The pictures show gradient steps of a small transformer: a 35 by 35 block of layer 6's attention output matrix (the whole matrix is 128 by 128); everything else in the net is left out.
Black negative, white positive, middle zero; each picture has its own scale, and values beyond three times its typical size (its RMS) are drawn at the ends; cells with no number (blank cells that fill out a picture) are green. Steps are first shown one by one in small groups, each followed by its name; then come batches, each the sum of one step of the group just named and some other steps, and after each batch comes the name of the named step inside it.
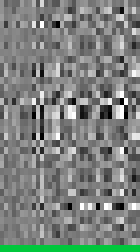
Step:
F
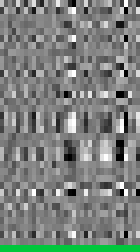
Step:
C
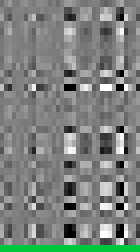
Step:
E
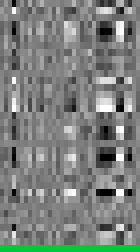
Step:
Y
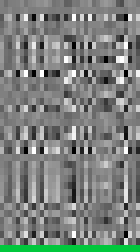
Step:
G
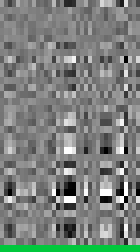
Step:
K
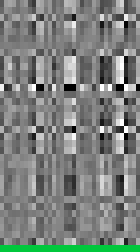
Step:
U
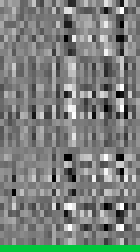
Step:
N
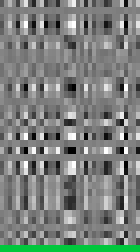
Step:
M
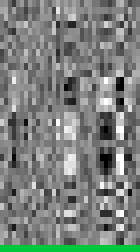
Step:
Y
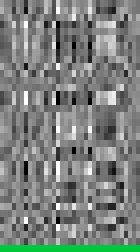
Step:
G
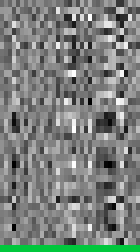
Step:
G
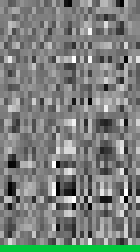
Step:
K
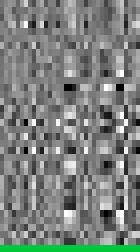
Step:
M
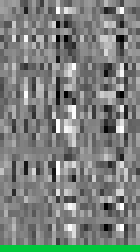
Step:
N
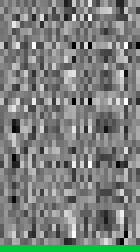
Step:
G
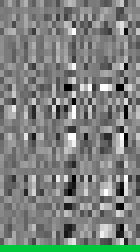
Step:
E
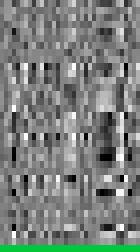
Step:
Y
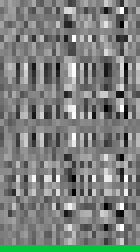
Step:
N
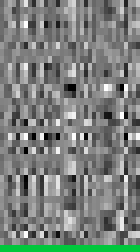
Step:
M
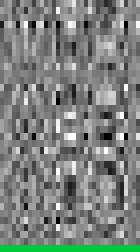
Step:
M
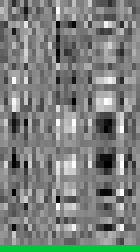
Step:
Y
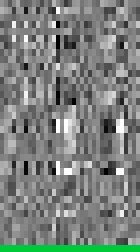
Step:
K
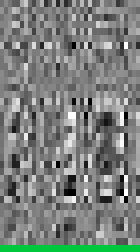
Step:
K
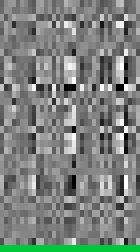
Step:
U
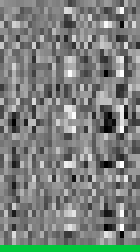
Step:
N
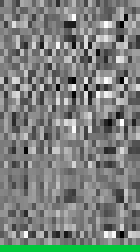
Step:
G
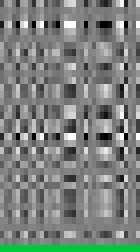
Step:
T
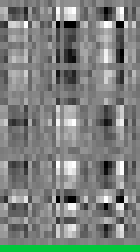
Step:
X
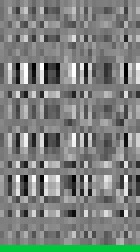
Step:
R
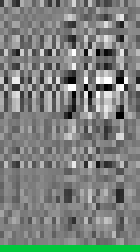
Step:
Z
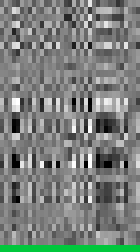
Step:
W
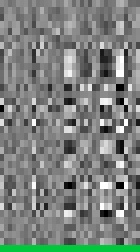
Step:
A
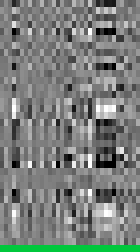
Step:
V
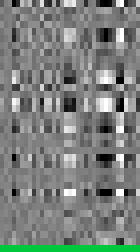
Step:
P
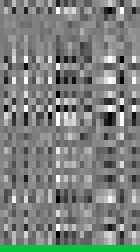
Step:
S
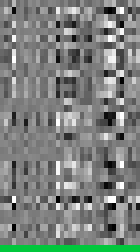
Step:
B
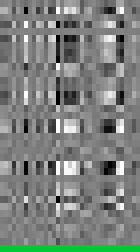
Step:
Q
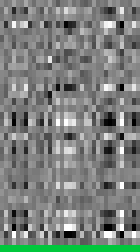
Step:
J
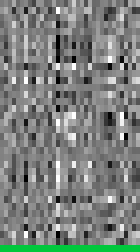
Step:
S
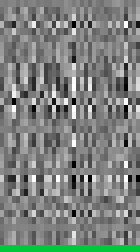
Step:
R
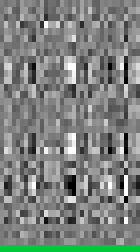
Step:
R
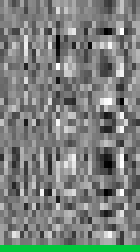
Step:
A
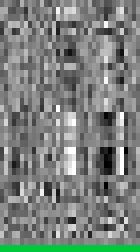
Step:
X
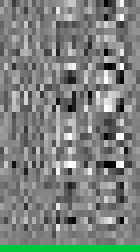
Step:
Z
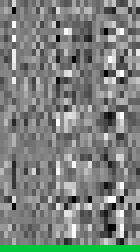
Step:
B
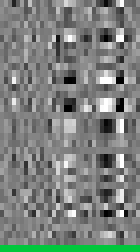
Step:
P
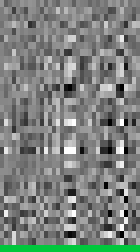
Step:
J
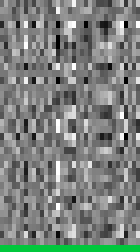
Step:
T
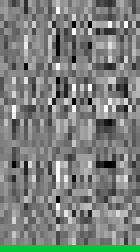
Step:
V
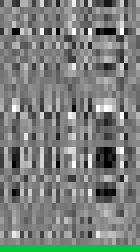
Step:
V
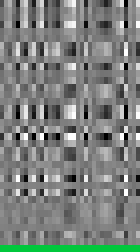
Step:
T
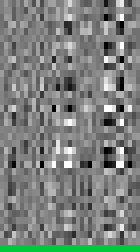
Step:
J
